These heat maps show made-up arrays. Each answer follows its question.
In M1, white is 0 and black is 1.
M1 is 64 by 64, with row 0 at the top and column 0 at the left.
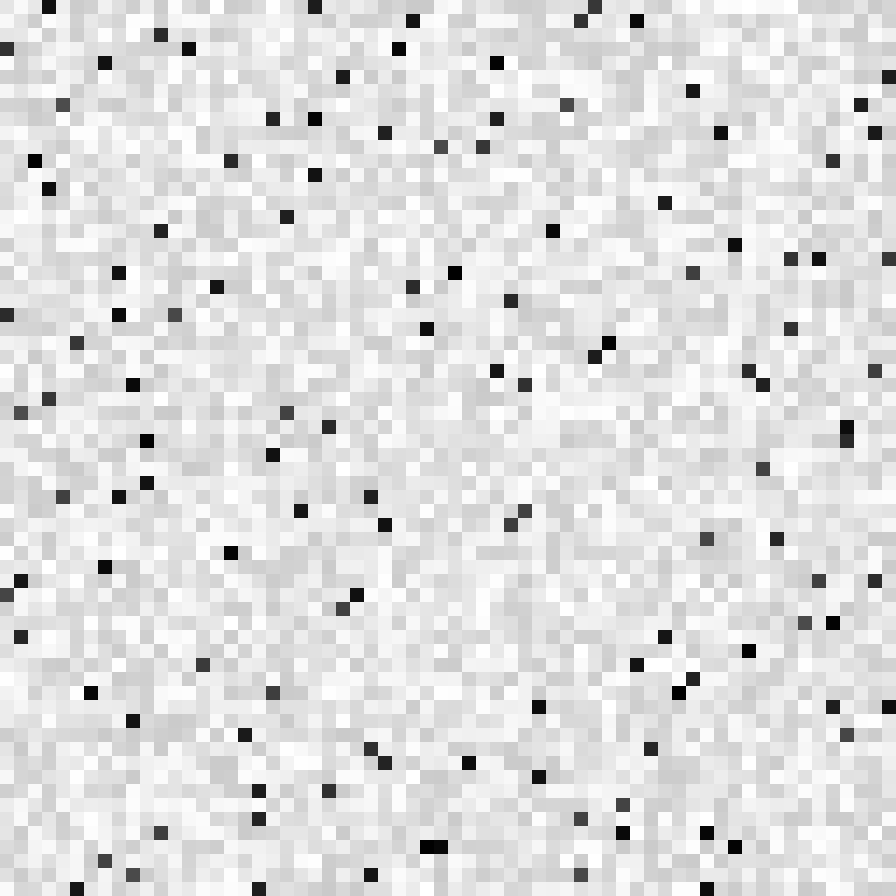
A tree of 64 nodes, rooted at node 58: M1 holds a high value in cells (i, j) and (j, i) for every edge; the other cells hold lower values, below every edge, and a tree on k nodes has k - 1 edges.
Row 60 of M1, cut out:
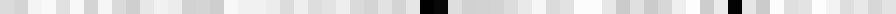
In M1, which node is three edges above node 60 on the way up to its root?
56
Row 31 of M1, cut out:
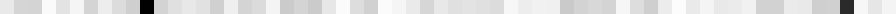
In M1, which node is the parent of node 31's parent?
30
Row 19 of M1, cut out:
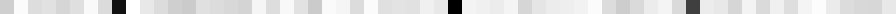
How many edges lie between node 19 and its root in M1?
6
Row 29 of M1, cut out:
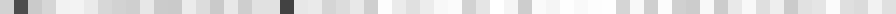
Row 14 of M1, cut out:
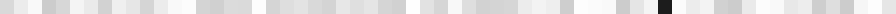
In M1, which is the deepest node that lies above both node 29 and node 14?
1
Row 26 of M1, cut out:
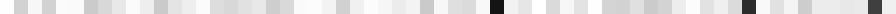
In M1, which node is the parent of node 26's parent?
41
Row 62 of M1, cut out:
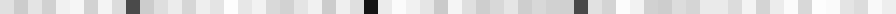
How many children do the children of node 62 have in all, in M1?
4
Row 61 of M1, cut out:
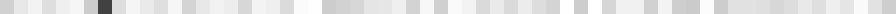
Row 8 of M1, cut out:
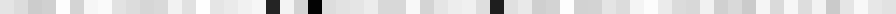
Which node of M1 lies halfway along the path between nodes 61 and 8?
4
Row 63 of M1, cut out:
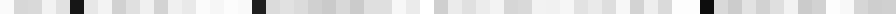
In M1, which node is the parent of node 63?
18
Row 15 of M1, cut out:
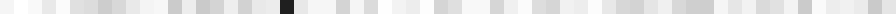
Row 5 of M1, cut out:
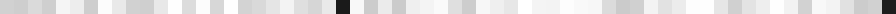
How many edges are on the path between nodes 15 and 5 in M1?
8
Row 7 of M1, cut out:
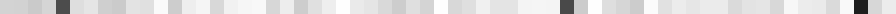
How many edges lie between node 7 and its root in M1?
6
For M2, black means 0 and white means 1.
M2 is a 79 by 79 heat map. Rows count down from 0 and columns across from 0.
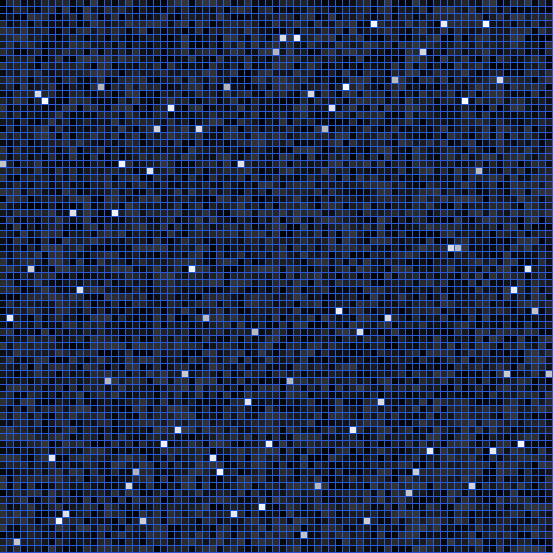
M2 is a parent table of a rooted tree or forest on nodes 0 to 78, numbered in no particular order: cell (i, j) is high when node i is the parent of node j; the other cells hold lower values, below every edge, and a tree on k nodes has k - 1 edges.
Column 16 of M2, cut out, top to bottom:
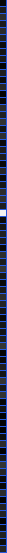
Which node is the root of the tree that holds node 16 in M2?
57
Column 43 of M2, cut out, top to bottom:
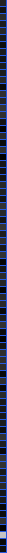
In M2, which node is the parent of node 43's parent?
44
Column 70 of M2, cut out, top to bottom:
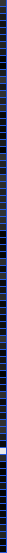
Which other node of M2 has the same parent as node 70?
61
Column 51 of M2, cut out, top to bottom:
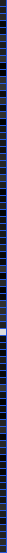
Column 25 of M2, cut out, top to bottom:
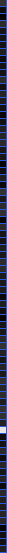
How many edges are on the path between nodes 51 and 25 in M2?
8
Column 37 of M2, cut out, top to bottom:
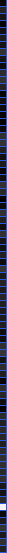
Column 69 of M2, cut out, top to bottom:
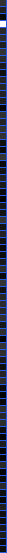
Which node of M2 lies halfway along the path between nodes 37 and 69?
53
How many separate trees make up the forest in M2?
6
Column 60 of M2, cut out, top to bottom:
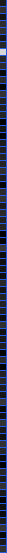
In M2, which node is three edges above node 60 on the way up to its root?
35
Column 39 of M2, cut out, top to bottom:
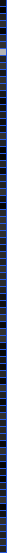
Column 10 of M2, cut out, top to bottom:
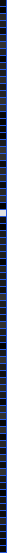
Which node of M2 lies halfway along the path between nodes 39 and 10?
65
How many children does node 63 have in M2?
3
